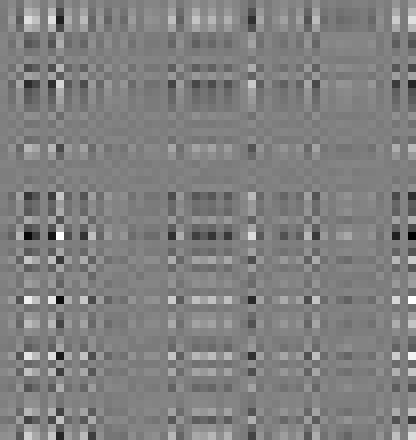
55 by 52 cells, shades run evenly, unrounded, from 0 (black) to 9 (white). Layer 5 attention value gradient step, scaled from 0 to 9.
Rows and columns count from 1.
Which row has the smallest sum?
30
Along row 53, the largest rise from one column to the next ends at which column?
8
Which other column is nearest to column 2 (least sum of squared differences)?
13
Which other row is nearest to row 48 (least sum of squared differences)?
16
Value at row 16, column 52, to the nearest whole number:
4
